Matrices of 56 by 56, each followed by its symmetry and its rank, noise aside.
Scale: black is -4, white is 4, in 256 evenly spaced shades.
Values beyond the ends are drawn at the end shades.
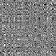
antisymmetric, rank eight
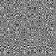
no symmetry, rank six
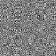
no symmetry, rank eight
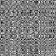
no symmetry, rank four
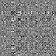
symmetric, rank six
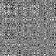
antisymmetric, rank six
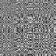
antisymmetric, rank four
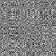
antisymmetric, rank six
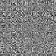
antisymmetric, rank eight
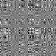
antisymmetric, rank four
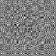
symmetric, rank four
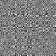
antisymmetric, rank four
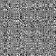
antisymmetric, rank six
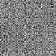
no symmetry, rank eight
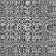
no symmetry, rank four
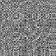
symmetric, rank six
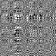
symmetric, rank four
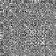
symmetric, rank eight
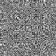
symmetric, rank eight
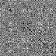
symmetric, rank eight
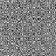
no symmetry, rank six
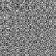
antisymmetric, rank six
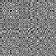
symmetric, rank four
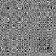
symmetric, rank six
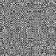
no symmetry, rank eight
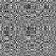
no symmetry, rank four
